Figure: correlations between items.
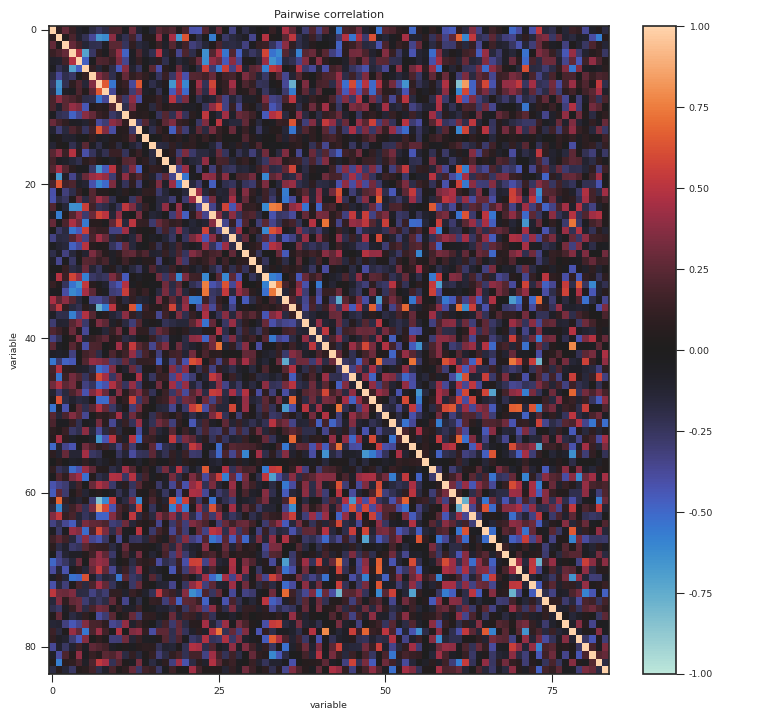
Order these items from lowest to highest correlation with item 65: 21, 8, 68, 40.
21, 40, 68, 8
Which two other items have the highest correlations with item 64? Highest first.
43, 54
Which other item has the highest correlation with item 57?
23
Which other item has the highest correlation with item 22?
49
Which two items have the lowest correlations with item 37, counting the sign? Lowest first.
3, 32
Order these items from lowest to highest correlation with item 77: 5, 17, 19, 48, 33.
48, 17, 19, 5, 33
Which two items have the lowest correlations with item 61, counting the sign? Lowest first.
7, 62
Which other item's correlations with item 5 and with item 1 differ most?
32
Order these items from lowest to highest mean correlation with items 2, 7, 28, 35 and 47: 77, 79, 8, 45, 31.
31, 77, 79, 8, 45
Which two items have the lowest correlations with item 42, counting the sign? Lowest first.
51, 73
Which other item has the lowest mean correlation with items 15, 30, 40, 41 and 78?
66
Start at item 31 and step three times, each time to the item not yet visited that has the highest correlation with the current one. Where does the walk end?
71
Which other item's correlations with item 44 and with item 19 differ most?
1
